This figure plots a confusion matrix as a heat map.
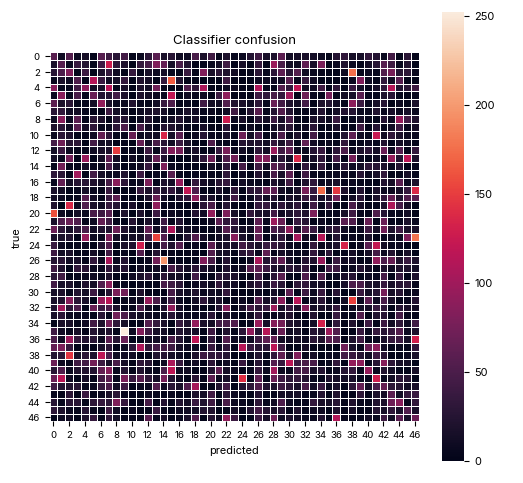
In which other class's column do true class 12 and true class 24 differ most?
8
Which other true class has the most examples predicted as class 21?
40
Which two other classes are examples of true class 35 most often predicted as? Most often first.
9, 27
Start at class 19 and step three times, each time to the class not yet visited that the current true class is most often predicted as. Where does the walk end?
6
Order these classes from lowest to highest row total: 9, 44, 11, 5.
9, 11, 44, 5
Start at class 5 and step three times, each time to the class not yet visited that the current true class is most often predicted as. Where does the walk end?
39
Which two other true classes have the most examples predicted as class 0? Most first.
20, 4
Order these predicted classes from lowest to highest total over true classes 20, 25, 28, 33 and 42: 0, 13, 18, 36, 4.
4, 36, 13, 18, 0
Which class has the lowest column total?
10
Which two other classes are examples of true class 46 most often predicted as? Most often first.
36, 22
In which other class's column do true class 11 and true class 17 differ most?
34
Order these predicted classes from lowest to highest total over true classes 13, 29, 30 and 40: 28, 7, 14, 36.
36, 14, 28, 7
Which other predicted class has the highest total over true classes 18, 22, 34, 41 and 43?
26
